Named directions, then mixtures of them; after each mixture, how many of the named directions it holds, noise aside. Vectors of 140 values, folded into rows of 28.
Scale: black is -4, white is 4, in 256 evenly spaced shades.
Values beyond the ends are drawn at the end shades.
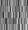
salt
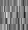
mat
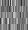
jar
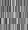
two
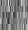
three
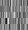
three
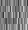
one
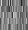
two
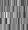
two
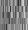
two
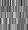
one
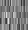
two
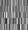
three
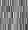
two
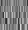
two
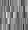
three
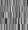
two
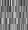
one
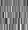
two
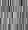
two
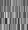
three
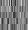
one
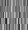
three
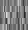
one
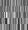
three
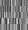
two
